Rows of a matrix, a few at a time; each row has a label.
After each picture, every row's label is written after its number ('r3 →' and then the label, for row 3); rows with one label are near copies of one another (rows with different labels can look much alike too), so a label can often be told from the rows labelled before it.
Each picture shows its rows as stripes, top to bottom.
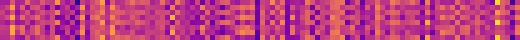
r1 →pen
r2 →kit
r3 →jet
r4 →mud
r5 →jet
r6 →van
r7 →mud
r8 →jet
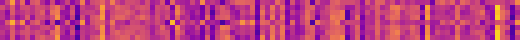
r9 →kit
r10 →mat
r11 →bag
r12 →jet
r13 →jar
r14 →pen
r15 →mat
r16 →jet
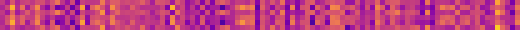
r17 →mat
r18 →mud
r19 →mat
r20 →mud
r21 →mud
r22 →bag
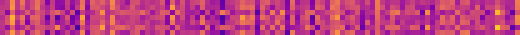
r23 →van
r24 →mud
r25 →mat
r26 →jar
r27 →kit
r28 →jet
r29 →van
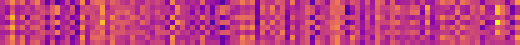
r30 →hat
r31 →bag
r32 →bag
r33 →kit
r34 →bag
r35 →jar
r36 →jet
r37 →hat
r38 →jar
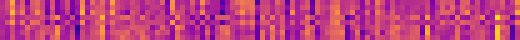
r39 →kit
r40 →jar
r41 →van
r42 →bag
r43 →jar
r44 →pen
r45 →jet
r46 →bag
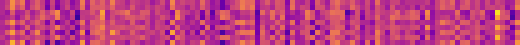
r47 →van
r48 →hat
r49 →bag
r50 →pen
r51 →hat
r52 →jet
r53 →mud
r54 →mat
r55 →van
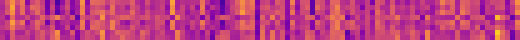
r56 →hat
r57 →jar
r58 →hat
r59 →bag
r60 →van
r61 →mud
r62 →bag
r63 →bag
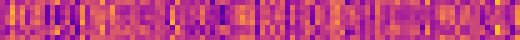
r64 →bag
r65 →van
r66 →van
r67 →hat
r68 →jar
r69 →mat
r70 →bag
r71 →hat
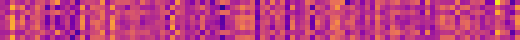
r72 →bag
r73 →van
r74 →mat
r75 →kit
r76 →van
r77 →mud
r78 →pen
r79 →mud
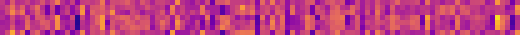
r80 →bag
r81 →hat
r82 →van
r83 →jet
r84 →pen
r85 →pen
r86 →kit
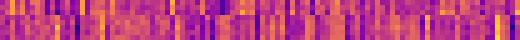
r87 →jar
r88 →van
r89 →hat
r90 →jet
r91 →mat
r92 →pen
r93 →pen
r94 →bag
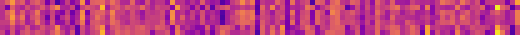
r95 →hat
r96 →bag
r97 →mud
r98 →jar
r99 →mud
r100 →jet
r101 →mat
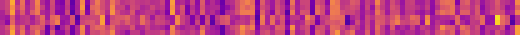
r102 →mud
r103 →mud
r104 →mud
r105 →bag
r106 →bag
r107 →hat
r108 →van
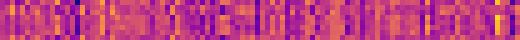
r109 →pen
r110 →kit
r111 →mud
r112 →mat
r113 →mat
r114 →jet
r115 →pen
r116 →jar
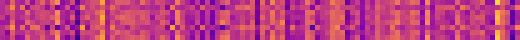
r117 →bag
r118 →kit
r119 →pen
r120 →bag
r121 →pen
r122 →jar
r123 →bag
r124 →pen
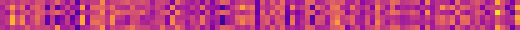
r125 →mat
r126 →hat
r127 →mat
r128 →van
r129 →van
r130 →pen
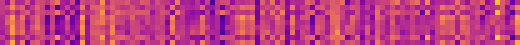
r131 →bag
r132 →hat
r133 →mat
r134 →hat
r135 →hat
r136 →van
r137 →van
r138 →jet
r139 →kit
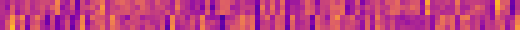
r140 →jet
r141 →bag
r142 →jet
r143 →van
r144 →kit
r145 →kit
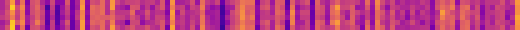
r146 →kit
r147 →van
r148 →hat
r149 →hat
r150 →van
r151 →kit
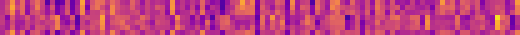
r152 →hat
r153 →mud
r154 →kit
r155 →bag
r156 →jet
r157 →bag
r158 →kit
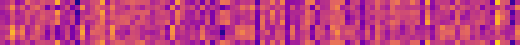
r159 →pen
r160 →jar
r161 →pen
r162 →bag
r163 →jet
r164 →mud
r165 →van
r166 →kit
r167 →jet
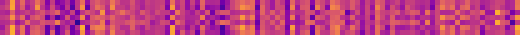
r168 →mud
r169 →mud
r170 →bag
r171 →hat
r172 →pen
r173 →hat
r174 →jar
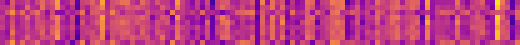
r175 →bag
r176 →pen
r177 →mud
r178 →mat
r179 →jet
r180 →bag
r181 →bag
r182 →pen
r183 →mud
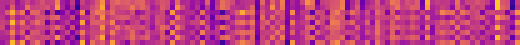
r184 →jet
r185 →pen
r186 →hat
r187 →bag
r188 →van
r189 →mat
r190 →kit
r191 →pen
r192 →van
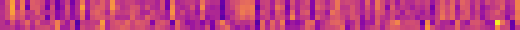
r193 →kit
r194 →kit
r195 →mud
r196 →hat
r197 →mat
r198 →jet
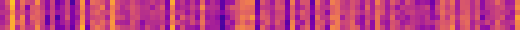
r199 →mud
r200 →kit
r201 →mud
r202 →jar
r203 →van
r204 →mud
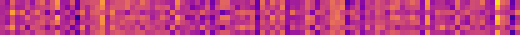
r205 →bag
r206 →jet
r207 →van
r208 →pen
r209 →bag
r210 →kit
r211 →jet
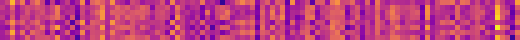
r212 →van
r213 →mat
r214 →jet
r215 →mat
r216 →mud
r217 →bag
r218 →jar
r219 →pen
